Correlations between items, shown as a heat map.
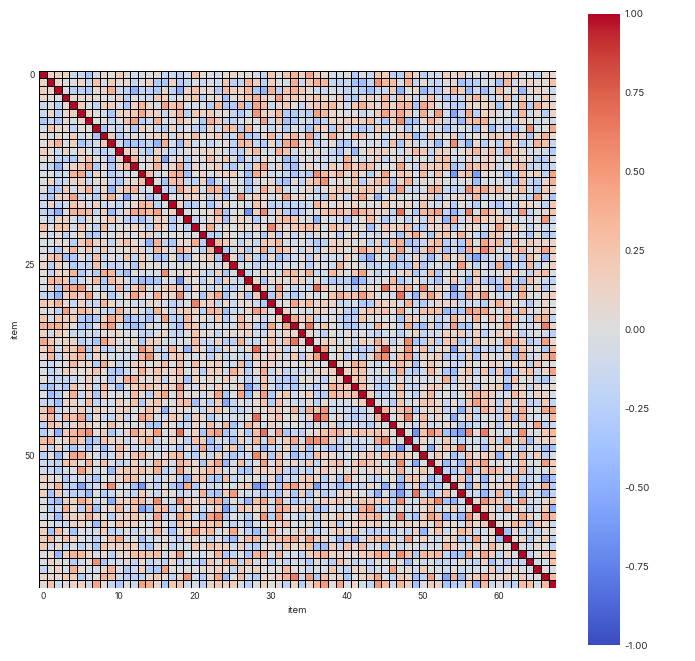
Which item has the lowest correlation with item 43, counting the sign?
24
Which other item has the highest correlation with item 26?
16
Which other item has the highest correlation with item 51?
47
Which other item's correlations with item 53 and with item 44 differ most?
66
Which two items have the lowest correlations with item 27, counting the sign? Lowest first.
18, 41
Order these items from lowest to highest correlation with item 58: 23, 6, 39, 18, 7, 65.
65, 7, 39, 6, 18, 23
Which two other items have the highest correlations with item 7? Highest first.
64, 67
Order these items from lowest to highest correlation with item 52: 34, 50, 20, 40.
34, 40, 20, 50
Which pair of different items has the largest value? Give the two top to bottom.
36, 45
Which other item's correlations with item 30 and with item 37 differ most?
20
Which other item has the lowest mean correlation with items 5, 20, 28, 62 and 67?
54
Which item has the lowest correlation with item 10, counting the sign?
41
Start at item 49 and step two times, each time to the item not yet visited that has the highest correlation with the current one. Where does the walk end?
25
